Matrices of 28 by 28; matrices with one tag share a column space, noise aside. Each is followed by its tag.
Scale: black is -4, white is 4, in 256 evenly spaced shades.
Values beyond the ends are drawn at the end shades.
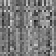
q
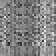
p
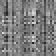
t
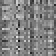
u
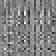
t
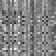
t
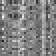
u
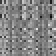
u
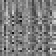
t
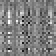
t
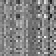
u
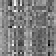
q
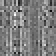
q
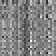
u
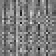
t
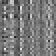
u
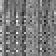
t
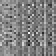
p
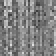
q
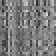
q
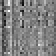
q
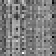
u
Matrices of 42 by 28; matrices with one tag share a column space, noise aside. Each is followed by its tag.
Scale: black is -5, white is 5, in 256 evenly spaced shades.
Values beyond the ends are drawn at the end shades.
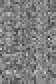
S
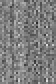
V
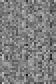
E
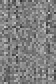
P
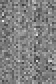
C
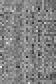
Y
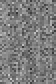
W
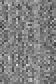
V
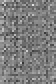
W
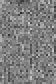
P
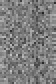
S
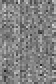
P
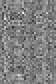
Y
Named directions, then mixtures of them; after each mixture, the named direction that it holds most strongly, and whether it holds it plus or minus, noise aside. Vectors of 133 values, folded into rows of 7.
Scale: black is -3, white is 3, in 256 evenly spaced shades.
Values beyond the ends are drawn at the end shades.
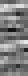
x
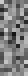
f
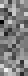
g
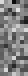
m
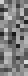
f, plus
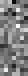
m, plus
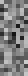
f, plus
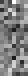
m, minus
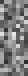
f, minus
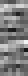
x, plus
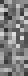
f, minus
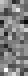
m, plus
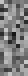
f, plus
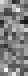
m, plus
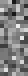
m, plus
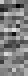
x, minus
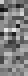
f, plus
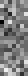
g, plus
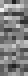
x, plus
